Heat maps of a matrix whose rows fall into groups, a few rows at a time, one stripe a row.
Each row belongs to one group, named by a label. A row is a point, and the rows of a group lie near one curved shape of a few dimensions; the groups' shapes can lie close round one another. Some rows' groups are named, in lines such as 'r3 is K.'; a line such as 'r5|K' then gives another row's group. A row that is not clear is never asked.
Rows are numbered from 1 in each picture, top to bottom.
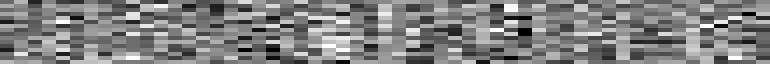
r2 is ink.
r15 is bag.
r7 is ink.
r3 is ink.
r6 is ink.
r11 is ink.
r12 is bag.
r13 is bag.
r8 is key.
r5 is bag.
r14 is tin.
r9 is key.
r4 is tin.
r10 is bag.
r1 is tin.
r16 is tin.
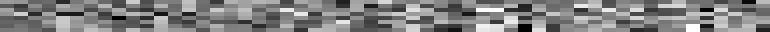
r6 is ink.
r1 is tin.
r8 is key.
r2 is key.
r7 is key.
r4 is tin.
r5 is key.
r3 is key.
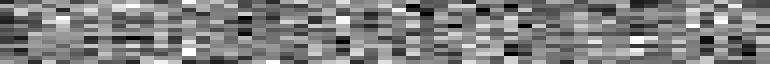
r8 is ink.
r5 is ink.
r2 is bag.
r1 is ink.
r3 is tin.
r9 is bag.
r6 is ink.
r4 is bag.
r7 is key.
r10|key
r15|ink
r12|bag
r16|ink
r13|key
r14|key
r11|key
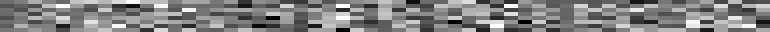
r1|bag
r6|key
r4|ink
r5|bag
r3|key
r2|ink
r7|tin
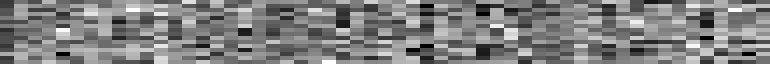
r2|bag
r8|ink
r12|bag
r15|bag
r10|key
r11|ink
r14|tin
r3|bag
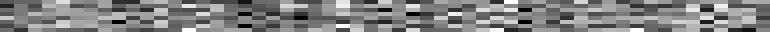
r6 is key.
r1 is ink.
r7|bag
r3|key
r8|key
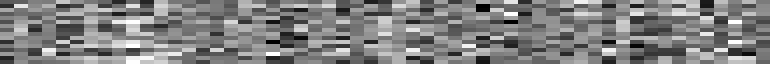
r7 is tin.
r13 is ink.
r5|ink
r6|bag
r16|bag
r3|tin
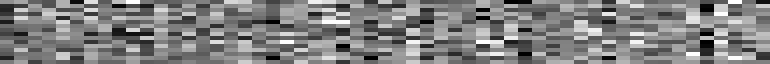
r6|bag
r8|key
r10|ink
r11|key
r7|ink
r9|key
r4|ink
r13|tin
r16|tin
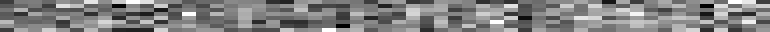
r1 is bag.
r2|key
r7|tin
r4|key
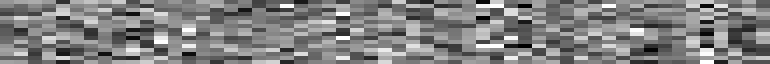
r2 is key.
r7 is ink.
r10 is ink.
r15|ink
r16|ink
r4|ink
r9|key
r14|tin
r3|ink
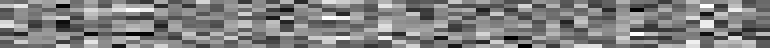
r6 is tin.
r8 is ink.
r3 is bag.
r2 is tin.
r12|key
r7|tin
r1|bag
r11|tin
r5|bag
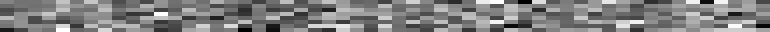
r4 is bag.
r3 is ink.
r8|ink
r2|ink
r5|ink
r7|bag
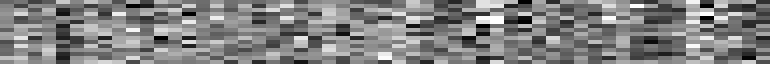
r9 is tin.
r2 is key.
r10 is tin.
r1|key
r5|key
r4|tin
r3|ink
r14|ink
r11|ink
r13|bag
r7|tin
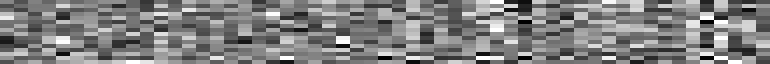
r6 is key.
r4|ink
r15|key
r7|tin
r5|tin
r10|ink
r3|key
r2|key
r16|bag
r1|key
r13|ink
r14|tin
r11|ink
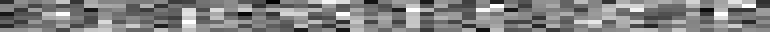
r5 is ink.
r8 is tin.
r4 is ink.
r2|tin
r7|ink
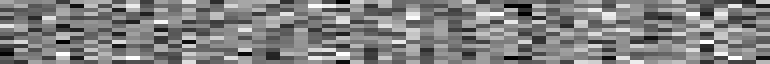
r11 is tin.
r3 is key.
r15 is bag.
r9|key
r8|tin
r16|key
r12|key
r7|tin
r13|bag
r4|key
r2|bag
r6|ink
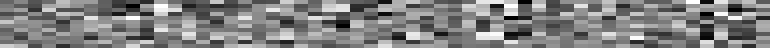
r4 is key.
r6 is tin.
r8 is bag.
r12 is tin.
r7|tin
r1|key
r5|bag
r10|key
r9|key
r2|ink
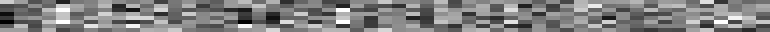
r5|bag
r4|ink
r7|bag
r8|ink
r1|tin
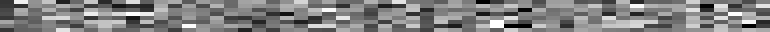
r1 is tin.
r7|key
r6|tin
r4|bag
